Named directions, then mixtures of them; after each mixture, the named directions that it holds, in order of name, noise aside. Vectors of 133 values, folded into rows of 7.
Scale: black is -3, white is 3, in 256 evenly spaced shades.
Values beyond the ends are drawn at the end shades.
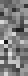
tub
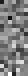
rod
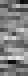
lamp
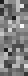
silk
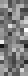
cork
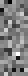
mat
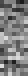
lamp, rod.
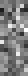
cork, mat, silk.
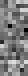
cork, lamp.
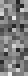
rod, silk.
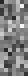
silk.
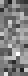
lamp, mat.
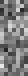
cork, silk.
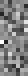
cork, tub.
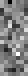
cork, mat.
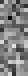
rod, tub.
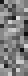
cork, rod, silk.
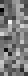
mat, silk.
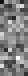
lamp, rod, silk.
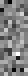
mat.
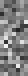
tub.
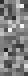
silk.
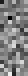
rod.
